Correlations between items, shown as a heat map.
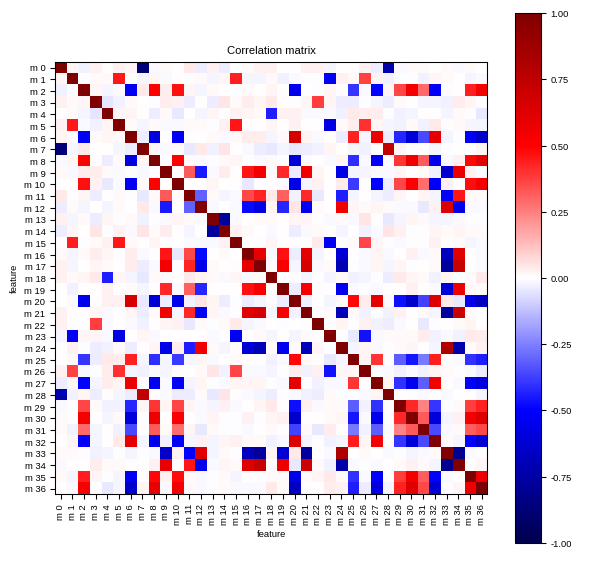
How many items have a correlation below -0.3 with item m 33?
7
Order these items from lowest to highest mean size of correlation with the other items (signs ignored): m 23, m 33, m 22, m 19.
m 22, m 23, m 19, m 33
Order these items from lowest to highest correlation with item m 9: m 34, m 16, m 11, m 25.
m 25, m 11, m 16, m 34
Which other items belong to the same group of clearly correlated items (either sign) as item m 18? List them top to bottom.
m 4
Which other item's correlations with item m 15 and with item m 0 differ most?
m 7
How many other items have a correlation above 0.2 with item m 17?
6
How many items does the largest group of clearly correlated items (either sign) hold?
13
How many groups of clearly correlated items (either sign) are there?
7
